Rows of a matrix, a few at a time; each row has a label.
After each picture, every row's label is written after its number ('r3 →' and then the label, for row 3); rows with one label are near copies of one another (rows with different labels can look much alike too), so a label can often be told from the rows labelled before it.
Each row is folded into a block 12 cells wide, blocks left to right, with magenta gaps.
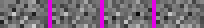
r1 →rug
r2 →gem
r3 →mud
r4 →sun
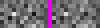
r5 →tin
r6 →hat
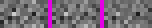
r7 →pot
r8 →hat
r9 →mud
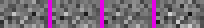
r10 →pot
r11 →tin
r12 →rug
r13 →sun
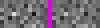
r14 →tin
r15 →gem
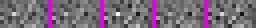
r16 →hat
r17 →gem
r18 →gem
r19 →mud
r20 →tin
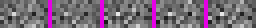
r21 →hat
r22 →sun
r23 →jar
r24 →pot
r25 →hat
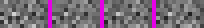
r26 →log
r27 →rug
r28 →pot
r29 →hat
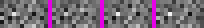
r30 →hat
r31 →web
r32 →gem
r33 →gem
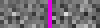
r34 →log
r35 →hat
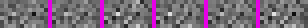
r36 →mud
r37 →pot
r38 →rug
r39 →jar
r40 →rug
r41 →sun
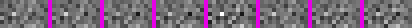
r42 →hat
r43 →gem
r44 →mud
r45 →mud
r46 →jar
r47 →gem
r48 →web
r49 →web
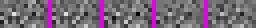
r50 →log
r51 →jar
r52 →mud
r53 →rug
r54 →web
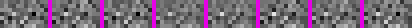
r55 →mud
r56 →rug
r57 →mud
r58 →jar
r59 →jar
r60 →rug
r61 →hat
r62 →sun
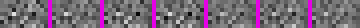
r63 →rug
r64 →log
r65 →sun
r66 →mud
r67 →sun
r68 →web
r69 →jar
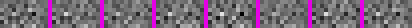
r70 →web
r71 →log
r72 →mud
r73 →hat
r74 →tin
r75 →sun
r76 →hat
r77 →web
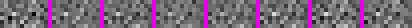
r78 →mud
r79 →gem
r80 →log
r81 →sun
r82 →log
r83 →log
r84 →hat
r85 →rug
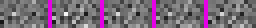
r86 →pot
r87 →jar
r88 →gem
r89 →hat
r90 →rug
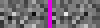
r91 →mud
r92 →jar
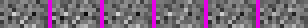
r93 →sun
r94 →mud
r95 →sun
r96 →gem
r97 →sun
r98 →web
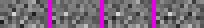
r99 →rug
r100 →jar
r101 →pot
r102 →log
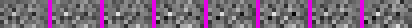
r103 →web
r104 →log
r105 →jar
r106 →hat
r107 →tin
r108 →tin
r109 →web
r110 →rug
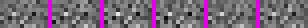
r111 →sun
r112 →rug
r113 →tin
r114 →mud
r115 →jar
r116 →tin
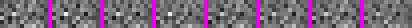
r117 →hat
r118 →tin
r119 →tin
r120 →jar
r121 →rug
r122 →gem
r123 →hat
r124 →sun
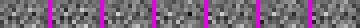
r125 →web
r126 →web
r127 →log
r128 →mud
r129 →log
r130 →rug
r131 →hat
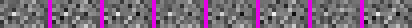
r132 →pot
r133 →rug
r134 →gem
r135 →pot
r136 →tin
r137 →gem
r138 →web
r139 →gem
